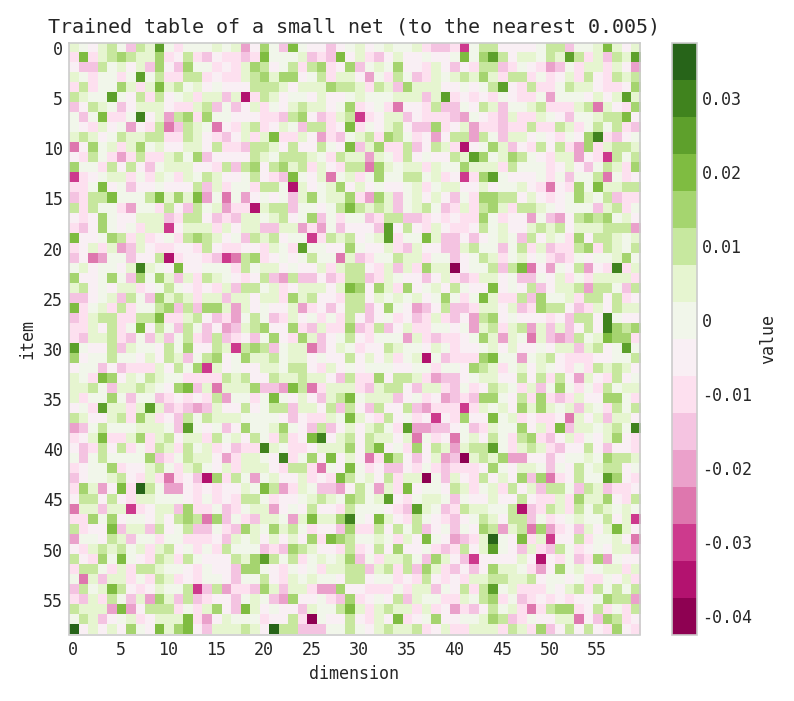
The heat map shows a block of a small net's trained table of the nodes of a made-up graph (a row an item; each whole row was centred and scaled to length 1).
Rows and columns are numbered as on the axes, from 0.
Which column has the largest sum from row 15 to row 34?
29
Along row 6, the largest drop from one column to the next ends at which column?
55
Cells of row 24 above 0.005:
15
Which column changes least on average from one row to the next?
2
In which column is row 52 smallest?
49
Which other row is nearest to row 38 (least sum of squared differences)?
28
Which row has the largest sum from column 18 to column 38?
4
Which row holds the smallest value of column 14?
43
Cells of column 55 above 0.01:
3
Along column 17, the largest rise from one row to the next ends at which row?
31
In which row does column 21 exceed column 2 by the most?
58
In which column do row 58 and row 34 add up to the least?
25
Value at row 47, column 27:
0.005
